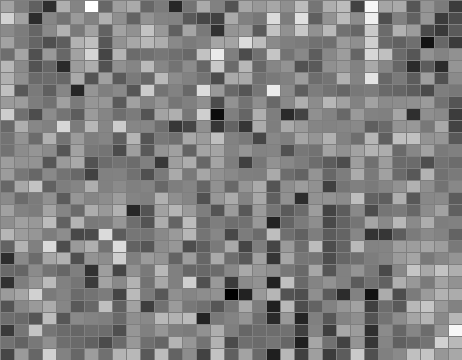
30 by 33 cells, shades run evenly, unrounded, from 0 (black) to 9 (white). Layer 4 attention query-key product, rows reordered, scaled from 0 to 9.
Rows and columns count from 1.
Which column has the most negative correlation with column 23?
25
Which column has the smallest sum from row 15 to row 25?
24
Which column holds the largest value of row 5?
16
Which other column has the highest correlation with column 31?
4
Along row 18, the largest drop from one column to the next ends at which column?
10
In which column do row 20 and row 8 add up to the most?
20
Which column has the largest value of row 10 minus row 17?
15
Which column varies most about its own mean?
27
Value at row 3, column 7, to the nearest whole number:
6
